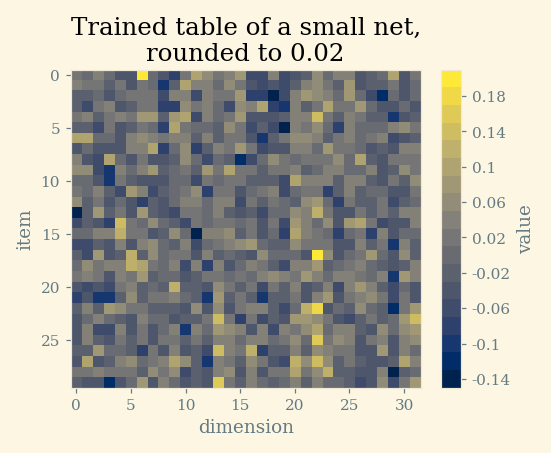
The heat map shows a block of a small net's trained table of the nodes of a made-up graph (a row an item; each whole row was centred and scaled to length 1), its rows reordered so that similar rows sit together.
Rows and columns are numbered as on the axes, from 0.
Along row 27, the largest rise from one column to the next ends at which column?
20
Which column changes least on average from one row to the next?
25
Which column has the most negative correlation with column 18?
15
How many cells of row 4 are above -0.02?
19
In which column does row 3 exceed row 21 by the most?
17
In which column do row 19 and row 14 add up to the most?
4
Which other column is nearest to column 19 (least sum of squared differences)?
8
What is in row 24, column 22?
0.1
